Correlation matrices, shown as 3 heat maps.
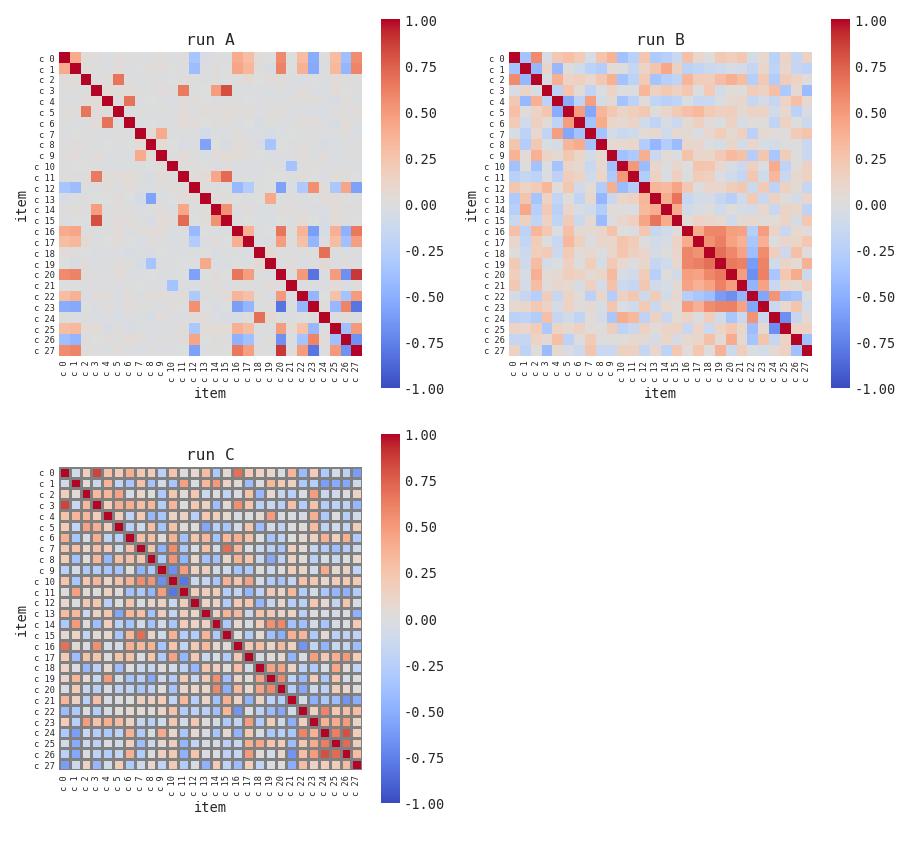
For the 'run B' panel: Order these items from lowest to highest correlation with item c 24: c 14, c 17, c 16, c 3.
c 14, c 17, c 16, c 3
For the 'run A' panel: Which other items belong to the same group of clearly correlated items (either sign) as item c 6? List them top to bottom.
c 4
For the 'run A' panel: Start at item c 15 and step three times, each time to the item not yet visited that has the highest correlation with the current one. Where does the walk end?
c 14
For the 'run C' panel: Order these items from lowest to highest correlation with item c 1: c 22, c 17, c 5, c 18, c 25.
c 25, c 17, c 22, c 5, c 18
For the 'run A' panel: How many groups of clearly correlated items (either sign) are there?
8
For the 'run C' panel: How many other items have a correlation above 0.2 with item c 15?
6
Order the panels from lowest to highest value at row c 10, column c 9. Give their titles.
run C, run B, run A
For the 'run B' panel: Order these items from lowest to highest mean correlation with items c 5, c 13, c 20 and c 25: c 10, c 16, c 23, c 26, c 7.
c 7, c 10, c 26, c 16, c 23
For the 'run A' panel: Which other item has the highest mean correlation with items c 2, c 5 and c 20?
c 27
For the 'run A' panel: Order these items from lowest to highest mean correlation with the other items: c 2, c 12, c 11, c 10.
c 12, c 10, c 2, c 11
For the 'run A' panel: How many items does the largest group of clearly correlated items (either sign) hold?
11
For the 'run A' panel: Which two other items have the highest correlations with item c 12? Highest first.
c 23, c 26
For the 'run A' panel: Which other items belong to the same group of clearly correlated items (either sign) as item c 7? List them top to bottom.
c 9
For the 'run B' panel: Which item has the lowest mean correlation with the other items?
c 22
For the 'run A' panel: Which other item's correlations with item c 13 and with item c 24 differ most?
c 18
